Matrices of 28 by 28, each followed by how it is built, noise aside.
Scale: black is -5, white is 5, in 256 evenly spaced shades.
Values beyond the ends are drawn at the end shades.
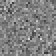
block diagonal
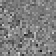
lower triangular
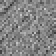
Hankel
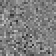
lower triangular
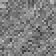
Hankel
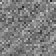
Hankel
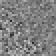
lower triangular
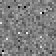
sparse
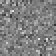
block diagonal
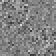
block diagonal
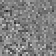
lower triangular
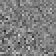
lower triangular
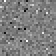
sparse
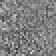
lower triangular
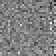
uneven columns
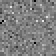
sparse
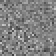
lower triangular
